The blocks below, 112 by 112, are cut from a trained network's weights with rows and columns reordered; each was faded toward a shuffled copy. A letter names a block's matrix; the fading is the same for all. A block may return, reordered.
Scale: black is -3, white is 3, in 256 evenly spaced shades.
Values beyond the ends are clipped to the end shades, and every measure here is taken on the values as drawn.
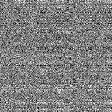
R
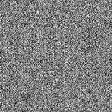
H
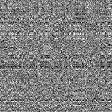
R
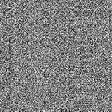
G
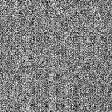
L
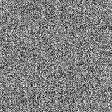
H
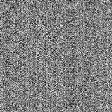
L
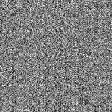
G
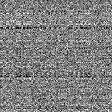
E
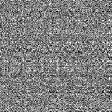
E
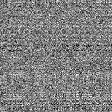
E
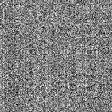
L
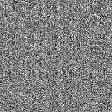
G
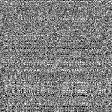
R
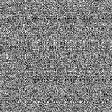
E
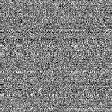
E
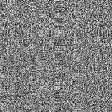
H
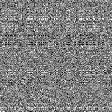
R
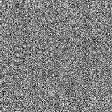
H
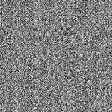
G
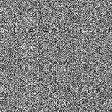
H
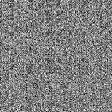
L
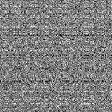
R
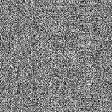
H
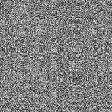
H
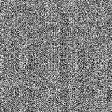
L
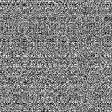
E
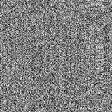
G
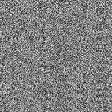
H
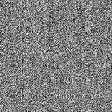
G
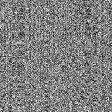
L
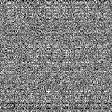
R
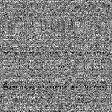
R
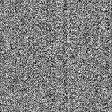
L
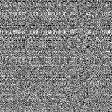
R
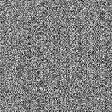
G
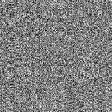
H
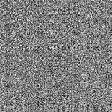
G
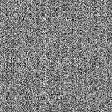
L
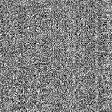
L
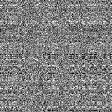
R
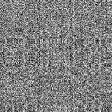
L
